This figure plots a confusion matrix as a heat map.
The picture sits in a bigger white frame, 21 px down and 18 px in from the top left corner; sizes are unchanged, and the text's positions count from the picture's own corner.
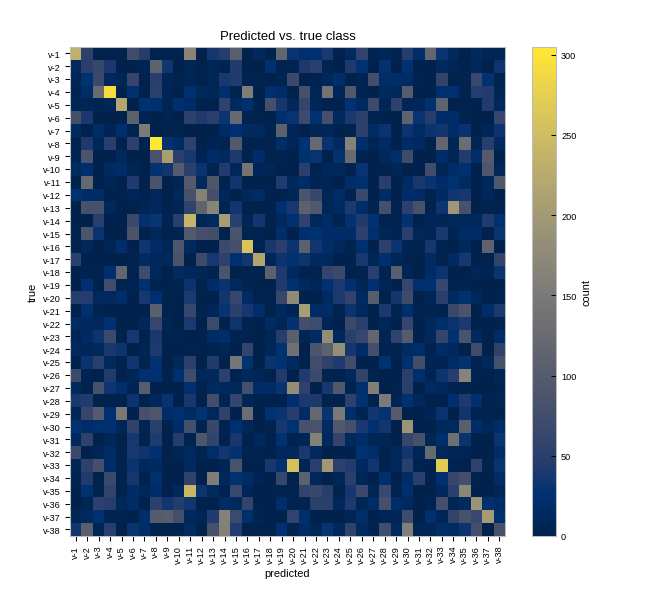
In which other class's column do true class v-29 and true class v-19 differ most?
v-5
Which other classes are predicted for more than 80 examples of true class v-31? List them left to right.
v-12, v-22, v-34
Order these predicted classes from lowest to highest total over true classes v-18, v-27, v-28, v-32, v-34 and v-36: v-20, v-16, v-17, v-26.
v-17, v-26, v-16, v-20
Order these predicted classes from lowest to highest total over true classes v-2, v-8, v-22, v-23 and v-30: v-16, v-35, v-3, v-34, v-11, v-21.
v-16, v-34, v-3, v-11, v-21, v-35
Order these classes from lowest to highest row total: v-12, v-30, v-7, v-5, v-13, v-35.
v-7, v-12, v-5, v-35, v-30, v-13
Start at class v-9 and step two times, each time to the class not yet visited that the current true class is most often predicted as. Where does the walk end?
v-15
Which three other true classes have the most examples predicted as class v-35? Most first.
v-26, v-8, v-30
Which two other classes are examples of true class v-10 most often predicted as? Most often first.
v-16, v-37
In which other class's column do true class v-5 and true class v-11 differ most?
v-2
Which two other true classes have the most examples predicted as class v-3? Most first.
v-4, v-29
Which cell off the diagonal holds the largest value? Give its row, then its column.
v-33, v-20
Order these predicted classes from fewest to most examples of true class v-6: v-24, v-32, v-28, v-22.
v-28, v-24, v-22, v-32
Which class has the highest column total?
v-11
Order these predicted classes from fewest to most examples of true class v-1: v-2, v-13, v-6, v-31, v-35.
v-35, v-31, v-13, v-2, v-6
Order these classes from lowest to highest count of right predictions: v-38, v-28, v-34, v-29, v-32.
v-34, v-38, v-29, v-32, v-28
